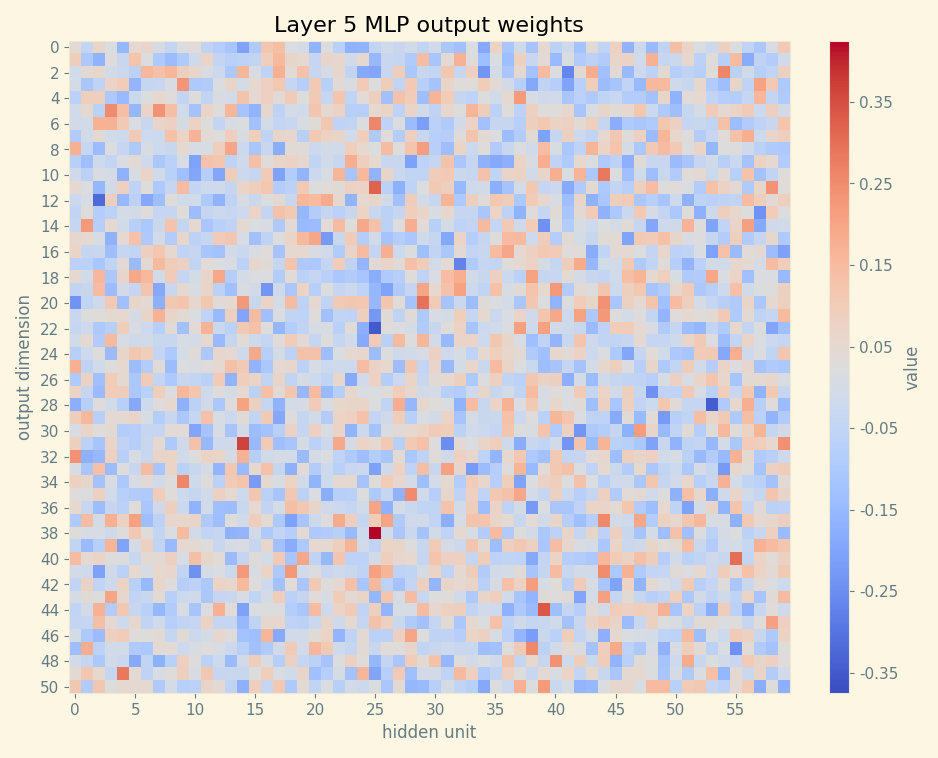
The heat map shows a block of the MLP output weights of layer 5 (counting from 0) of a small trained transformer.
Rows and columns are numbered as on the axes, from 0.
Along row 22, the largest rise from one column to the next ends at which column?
26
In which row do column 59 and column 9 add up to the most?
34
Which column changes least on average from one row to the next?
30
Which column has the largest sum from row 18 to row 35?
14
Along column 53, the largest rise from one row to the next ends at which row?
29
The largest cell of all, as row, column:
38, 25
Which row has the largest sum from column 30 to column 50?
19
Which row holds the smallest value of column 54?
33
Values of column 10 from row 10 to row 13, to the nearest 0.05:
-0.2 -0.05 0 -0.15
